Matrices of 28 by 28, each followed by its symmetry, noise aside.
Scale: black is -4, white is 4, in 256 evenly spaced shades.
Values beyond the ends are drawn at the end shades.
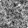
same after a half turn.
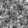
symmetric across the other diagonal.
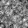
symmetric across the other diagonal.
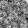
symmetric across the other diagonal.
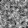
symmetric.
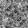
symmetric.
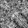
symmetric.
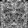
mirrored left to right.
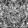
mirrored left to right.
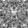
mirrored left to right.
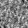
same after a half turn.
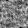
same after a half turn.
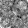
symmetric across the other diagonal.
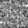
same after a half turn.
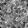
symmetric across the other diagonal.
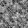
symmetric.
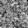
antisymmetric.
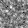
symmetric.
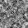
symmetric.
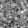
antisymmetric.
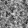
mirrored top to bottom.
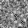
symmetric.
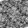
same after a half turn.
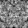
mirrored left to right.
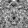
mirrored left to right.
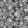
mirrored top to bottom.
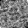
same after a half turn.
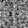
mirrored top to bottom.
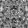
mirrored left to right.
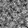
symmetric.
